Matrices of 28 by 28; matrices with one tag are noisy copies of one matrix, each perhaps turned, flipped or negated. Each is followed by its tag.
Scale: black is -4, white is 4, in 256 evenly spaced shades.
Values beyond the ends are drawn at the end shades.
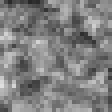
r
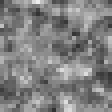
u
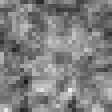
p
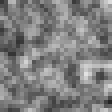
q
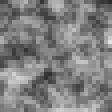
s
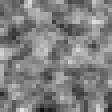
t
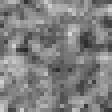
q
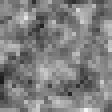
r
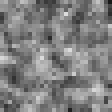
t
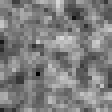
t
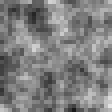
s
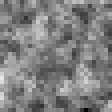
r
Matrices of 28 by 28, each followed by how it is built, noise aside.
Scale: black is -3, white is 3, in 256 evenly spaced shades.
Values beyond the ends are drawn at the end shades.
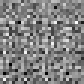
repeating columns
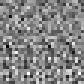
repeating columns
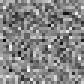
repeating columns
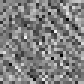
Toeplitz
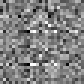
low rank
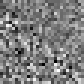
lower triangular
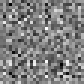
low rank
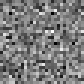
repeating columns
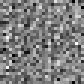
repeating rows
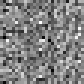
repeating rows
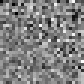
upper triangular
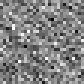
Toeplitz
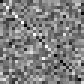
diagonal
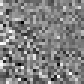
lower triangular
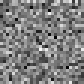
repeating columns
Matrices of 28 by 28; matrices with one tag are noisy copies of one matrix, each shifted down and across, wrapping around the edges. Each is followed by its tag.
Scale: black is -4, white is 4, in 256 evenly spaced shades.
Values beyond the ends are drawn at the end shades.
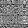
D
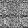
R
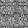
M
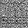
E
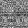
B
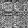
R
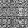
D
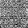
D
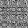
M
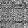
R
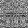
B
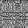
M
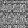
M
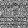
M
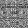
B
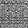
E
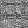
R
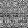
B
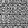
D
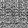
E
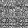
M
